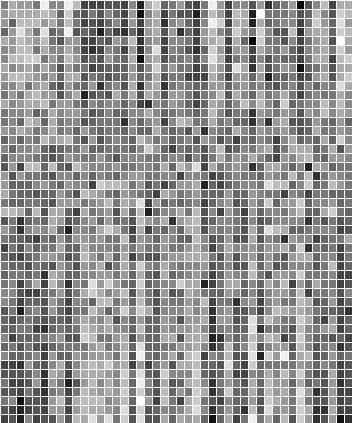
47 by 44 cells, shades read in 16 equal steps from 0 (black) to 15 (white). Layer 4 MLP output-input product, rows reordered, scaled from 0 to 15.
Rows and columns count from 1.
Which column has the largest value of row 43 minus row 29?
18
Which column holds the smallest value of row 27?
36
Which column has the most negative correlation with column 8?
28
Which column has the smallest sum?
3
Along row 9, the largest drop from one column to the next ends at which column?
34
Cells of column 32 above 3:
40
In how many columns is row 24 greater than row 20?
20
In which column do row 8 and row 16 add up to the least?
38
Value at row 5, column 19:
8
